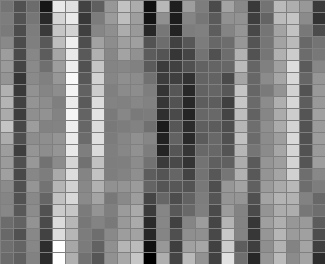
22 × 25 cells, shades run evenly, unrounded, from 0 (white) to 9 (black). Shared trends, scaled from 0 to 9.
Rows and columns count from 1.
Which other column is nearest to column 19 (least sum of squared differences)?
1
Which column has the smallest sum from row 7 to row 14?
6
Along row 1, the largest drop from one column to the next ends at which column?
5
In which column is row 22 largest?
12
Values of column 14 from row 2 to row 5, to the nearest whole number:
8 8 7 7
